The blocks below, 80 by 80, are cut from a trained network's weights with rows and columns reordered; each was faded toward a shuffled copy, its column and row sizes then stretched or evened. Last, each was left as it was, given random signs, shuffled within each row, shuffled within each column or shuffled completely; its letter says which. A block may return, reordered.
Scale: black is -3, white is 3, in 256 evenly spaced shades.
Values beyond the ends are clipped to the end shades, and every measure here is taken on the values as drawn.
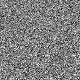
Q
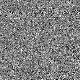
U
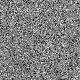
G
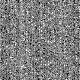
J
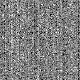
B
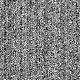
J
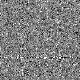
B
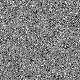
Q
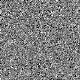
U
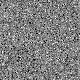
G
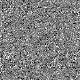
U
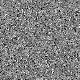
Q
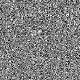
B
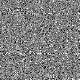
U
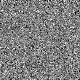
Q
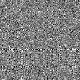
B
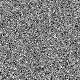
G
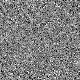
Q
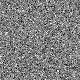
G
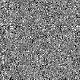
B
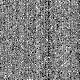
J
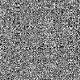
B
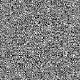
B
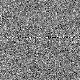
U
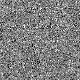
U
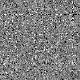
U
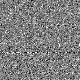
Q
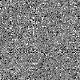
B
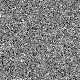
G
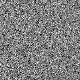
J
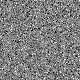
G
